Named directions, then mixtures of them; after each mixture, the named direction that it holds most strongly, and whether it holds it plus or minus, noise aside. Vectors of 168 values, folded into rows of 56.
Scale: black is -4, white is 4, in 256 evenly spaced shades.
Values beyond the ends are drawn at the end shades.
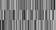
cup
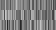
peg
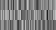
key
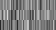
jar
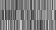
peg, minus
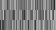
cup, plus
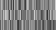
key, plus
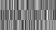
key, minus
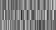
peg, minus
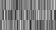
peg, minus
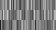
jar, plus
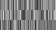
key, plus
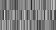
cup, minus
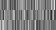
cup, minus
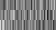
cup, minus
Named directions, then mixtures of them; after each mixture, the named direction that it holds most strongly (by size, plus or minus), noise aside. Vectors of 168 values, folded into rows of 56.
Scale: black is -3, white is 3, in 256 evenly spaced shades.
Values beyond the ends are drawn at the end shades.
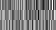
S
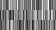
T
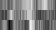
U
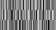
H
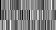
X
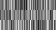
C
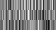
H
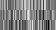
H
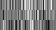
H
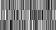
X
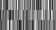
T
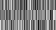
C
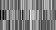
X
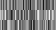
H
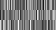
C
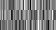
H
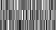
T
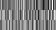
S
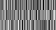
C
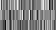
X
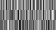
H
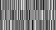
S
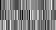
X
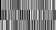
X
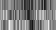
U
